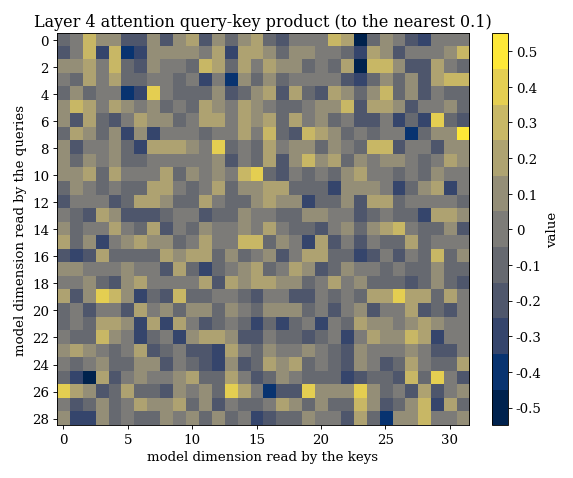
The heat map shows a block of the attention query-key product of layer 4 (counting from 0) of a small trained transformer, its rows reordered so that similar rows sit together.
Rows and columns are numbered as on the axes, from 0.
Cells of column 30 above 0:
10
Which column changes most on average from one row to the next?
6
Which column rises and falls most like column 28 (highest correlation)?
23
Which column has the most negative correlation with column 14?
3
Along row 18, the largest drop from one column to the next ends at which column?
12
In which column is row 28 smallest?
25
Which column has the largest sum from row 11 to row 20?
16
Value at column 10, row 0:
0.2
